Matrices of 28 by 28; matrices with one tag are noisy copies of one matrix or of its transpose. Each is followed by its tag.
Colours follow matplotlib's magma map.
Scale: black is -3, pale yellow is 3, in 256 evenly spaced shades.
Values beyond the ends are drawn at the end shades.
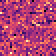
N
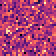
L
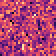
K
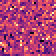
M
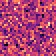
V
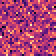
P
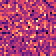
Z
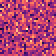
Z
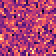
P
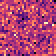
K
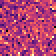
P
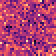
V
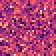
V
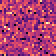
K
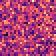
M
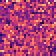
N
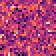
K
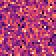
P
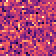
N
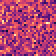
K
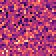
P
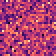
N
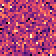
Z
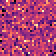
N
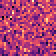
M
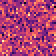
P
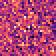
Z
